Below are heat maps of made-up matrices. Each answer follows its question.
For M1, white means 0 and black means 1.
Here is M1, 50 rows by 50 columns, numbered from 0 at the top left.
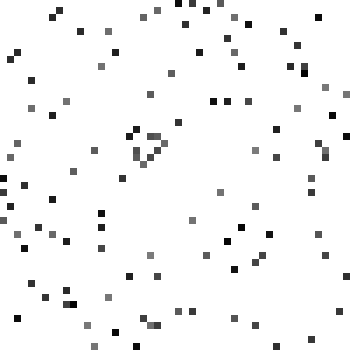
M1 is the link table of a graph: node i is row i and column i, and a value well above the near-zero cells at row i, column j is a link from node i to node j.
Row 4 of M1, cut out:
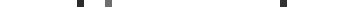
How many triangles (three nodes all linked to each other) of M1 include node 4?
0
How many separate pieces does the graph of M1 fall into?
5
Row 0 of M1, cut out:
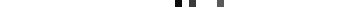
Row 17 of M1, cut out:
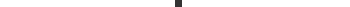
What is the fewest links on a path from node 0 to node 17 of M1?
2
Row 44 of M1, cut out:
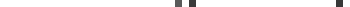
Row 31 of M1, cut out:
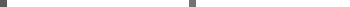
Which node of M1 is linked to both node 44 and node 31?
node 27
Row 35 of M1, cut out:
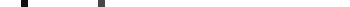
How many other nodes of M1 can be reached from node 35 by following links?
12
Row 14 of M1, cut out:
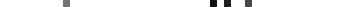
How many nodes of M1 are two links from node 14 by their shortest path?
5
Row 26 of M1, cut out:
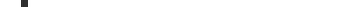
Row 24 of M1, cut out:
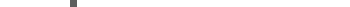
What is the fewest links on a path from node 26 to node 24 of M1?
7
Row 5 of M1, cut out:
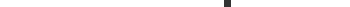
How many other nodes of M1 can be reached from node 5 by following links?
12
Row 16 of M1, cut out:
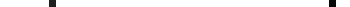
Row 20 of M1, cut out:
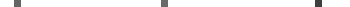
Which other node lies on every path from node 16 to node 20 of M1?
node 7
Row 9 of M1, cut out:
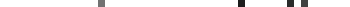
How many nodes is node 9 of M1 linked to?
4
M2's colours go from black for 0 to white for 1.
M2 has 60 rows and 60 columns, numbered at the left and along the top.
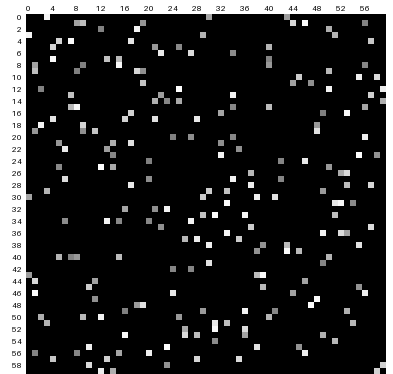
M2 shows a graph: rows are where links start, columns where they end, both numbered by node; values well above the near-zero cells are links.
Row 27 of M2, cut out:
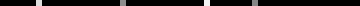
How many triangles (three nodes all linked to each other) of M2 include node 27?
2
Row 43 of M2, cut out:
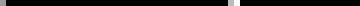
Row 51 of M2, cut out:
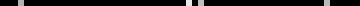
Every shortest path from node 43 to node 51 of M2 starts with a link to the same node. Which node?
node 0
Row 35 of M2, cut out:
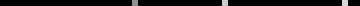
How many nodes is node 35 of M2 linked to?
3
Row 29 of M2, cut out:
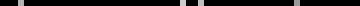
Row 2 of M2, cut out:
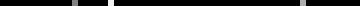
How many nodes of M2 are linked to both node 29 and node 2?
0
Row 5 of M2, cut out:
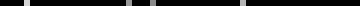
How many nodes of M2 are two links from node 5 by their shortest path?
9
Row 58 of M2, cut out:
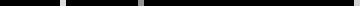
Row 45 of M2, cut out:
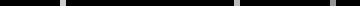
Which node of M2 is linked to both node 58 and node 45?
node 10
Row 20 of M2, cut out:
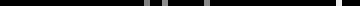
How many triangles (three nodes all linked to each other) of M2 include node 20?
1
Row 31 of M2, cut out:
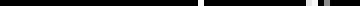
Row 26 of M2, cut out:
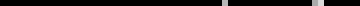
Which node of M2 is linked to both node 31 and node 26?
node 52
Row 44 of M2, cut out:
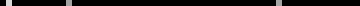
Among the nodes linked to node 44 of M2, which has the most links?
node 1
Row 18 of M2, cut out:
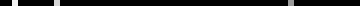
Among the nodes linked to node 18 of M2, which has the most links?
node 9
